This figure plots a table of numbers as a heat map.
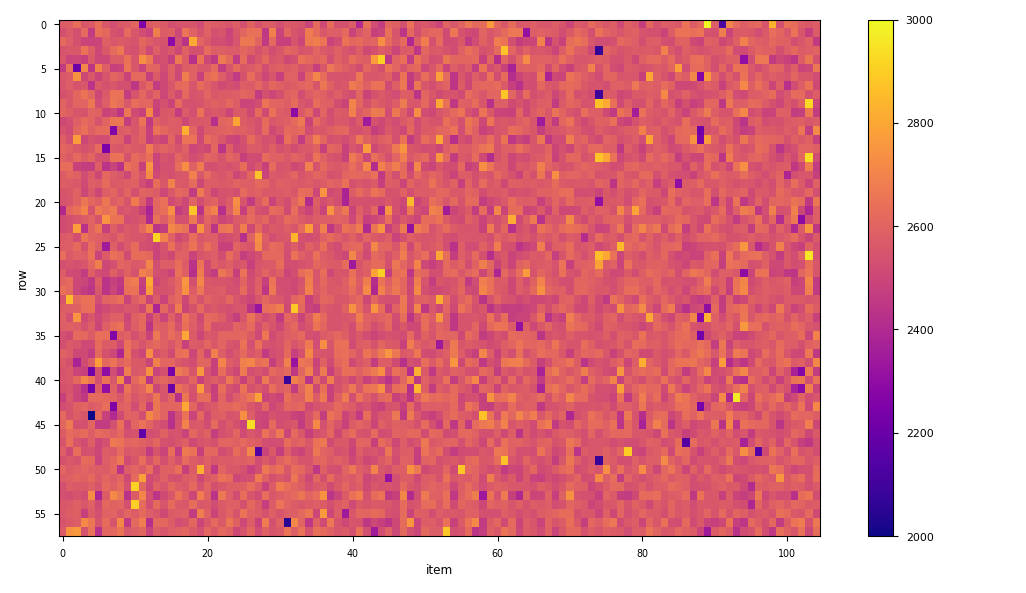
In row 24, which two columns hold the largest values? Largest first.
13, 32
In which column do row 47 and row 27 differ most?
86
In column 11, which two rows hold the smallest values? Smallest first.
46, 0
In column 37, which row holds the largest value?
21
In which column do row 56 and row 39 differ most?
31
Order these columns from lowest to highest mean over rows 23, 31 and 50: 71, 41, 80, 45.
45, 71, 41, 80
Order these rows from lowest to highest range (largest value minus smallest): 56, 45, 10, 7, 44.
7, 10, 45, 56, 44
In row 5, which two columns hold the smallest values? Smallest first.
2, 62
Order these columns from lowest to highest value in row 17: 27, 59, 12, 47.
59, 47, 12, 27
